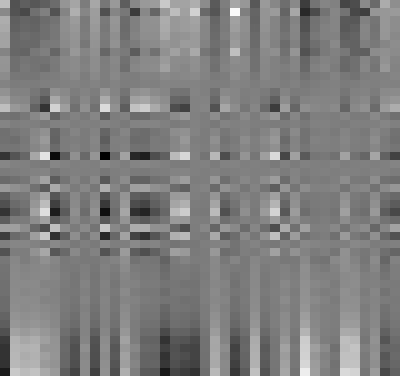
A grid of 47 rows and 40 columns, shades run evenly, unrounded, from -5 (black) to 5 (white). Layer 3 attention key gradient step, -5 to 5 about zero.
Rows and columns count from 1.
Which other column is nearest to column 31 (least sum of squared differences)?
36
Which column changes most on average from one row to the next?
11
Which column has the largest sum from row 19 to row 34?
5
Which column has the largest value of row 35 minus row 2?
31
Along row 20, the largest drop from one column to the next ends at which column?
6
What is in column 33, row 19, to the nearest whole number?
0
